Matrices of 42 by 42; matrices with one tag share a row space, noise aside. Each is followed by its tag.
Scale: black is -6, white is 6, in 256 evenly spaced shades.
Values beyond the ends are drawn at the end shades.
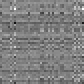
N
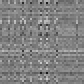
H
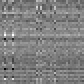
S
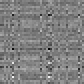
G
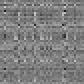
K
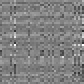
N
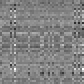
N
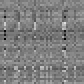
K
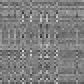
H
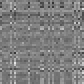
N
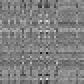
H
